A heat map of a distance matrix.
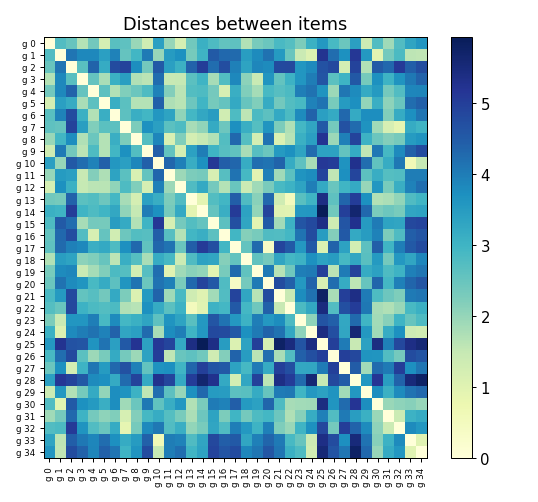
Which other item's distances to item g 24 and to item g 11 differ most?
g 15
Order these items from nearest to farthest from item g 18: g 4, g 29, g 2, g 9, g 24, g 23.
g 9, g 4, g 29, g 23, g 2, g 24
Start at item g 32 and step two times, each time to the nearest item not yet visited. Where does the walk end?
g 31
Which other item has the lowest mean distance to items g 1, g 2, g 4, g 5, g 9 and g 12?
g 0
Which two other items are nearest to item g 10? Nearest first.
g 33, g 34
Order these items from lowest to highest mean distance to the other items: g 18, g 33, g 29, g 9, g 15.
g 18, g 9, g 29, g 15, g 33
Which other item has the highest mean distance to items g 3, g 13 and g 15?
g 25
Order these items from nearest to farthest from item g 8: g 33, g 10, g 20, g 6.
g 6, g 33, g 10, g 20
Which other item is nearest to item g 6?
g 16
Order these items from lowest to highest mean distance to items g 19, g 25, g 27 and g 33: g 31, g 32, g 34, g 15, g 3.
g 3, g 31, g 34, g 15, g 32
